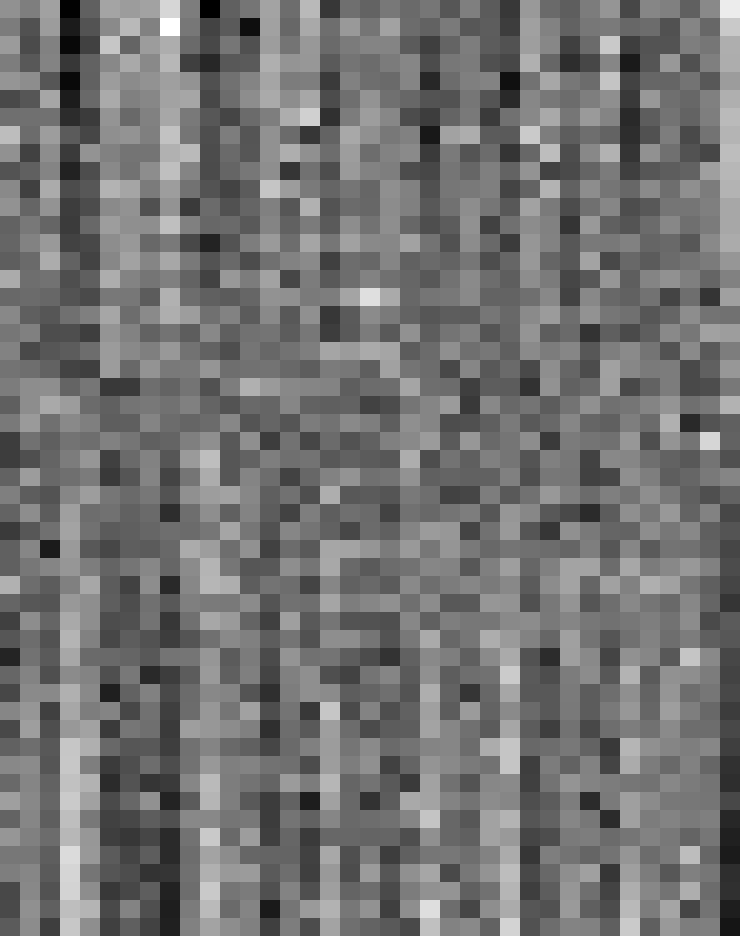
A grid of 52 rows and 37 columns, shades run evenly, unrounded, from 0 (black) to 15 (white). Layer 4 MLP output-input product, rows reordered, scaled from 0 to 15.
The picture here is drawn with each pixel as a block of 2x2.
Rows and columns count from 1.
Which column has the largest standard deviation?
4
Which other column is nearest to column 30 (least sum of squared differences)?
15
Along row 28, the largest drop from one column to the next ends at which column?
18
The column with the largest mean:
11
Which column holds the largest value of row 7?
16
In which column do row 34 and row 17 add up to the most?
19
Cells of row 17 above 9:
5
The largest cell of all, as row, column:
2, 9
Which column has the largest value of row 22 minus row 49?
31
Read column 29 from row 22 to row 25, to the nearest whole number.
6 7 8 7
